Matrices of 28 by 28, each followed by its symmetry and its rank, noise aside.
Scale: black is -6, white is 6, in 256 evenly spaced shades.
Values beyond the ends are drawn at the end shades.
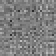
no symmetry, rank six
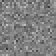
symmetric, rank seven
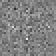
no symmetry, rank seven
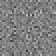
antisymmetric, rank six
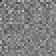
symmetric, rank seven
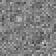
symmetric, rank six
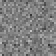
no symmetry, rank seven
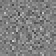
no symmetry, rank seven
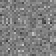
no symmetry, rank six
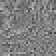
no symmetry, rank seven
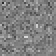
symmetric, rank seven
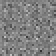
antisymmetric, rank six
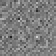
symmetric, rank seven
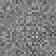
symmetric, rank seven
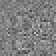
no symmetry, rank six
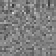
no symmetry, rank six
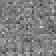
no symmetry, rank seven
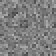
symmetric, rank five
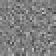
antisymmetric, rank six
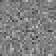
no symmetry, rank six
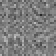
no symmetry, rank five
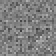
symmetric, rank six
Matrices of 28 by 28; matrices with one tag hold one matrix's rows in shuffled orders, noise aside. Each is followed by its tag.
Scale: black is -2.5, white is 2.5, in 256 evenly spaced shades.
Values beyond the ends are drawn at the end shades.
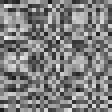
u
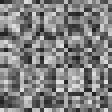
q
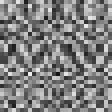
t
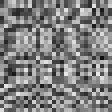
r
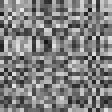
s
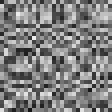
r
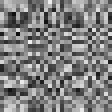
u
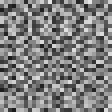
t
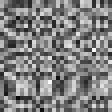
r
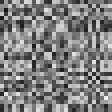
s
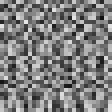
t
